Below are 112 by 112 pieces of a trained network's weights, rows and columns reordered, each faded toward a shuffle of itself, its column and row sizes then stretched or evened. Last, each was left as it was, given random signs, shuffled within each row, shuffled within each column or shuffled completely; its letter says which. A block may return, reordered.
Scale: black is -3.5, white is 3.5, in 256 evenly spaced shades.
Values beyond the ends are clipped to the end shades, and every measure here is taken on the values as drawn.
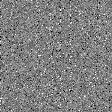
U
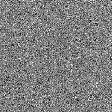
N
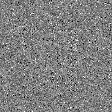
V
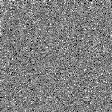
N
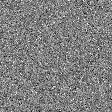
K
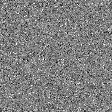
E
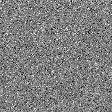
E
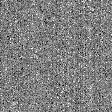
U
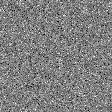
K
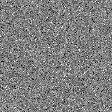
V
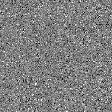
N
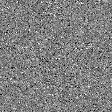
E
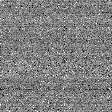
N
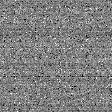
N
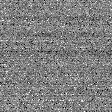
E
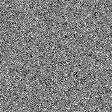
V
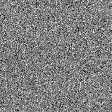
U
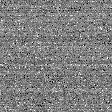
E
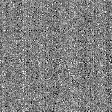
N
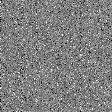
U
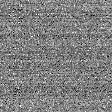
N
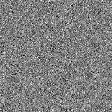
N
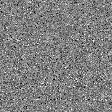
E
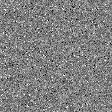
V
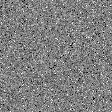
U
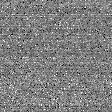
E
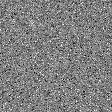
K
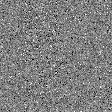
U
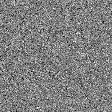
E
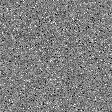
K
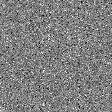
U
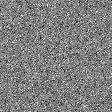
K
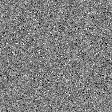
E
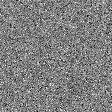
K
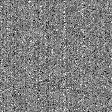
U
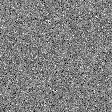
K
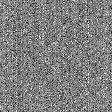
U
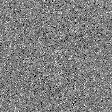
U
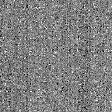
N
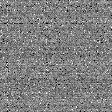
N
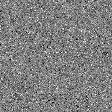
E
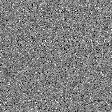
E
